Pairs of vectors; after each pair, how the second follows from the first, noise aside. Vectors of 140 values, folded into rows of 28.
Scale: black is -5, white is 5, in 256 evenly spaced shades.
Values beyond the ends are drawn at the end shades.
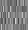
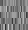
wrapped around, negated.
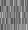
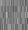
reversed, shrunk.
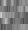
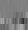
wrapped around, negated, partly zeroed.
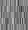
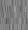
reversed, shrunk.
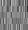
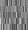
reversed, negated.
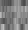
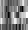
wrapped around, negated, scaled up.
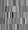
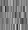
wrapped around, negated.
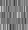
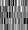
wrapped around, negated, scaled up.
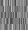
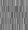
reversed, shrunk.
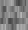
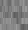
wrapped around, shrunk.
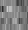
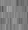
shrunk.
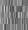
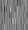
negated, partly zeroed.
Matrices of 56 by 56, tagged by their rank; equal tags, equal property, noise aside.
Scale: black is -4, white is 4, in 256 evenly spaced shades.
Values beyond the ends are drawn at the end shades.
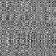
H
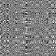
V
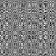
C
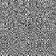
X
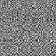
H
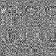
X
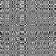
C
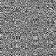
X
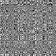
H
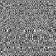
X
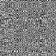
X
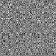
X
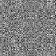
H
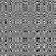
C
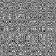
H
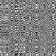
V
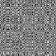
C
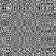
C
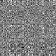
X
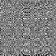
H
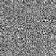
X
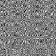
H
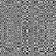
C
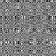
V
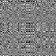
V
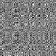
H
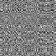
H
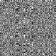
H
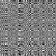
C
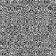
X
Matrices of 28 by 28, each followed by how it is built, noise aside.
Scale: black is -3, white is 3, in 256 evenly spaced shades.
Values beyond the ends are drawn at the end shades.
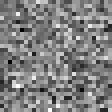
blocks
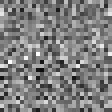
repeating columns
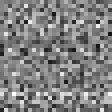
repeating columns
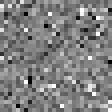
sparse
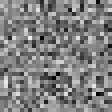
blocks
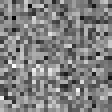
blocks
